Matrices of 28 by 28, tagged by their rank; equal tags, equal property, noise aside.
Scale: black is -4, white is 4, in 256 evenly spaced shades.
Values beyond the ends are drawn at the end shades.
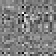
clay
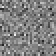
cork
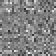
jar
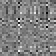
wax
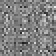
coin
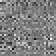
jar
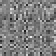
clay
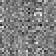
jar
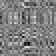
wax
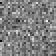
coin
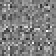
coin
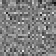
coin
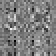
wax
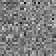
cork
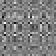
wax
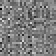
cork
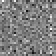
coin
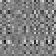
wax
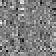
jar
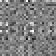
clay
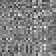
cork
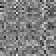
clay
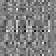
clay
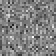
cork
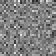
clay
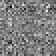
coin
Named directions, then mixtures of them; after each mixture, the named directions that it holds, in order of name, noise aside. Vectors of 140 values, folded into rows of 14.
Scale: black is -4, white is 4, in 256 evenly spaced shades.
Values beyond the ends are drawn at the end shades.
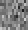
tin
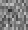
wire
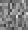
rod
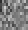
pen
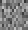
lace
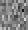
tin.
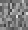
rod.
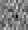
tin, wire.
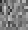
pen, rod.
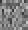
lace.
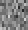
tin.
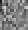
lace, pen.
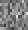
rod.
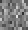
lace, rod.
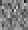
lace, tin.
